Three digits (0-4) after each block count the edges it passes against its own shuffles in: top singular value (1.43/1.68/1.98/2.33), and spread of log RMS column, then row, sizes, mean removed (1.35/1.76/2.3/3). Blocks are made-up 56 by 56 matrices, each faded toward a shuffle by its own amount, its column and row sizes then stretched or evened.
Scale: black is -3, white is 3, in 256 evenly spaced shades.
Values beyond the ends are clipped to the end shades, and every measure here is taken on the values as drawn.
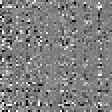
2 4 3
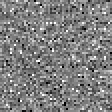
1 0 1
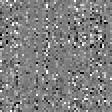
0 4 1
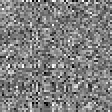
3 2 1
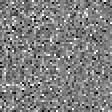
1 1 0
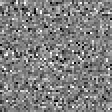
1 0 2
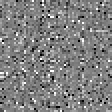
2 2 0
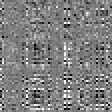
4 4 3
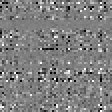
0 3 4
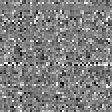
0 2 4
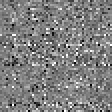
0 1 3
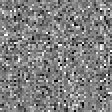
2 2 1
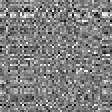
4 0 3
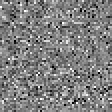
2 0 2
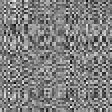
4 4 0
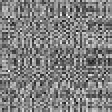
4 2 1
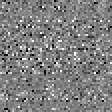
0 0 3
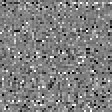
1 0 2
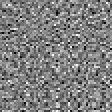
4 1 0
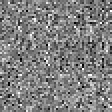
1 2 1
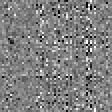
2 4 1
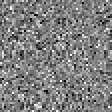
3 0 0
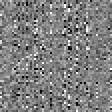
2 4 1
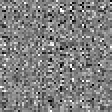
3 3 2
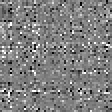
2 3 3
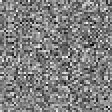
2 1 0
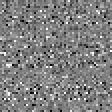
1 0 3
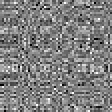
4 0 2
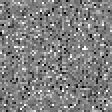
0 0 0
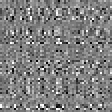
4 3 4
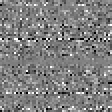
2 1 4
